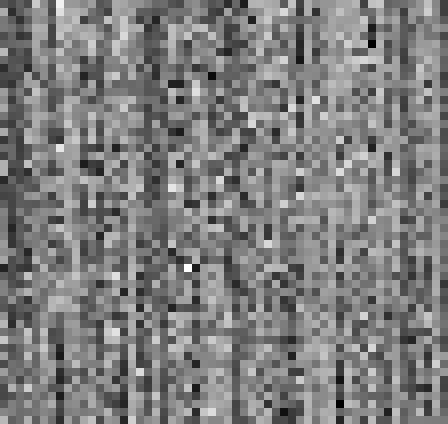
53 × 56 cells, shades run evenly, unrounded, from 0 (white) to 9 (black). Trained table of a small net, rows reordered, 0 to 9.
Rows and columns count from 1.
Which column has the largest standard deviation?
8
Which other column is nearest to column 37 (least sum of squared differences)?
5
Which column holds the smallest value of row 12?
25
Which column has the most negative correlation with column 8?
20
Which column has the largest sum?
2
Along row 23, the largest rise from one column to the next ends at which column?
29
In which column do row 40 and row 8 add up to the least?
46
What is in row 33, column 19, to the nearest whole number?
7
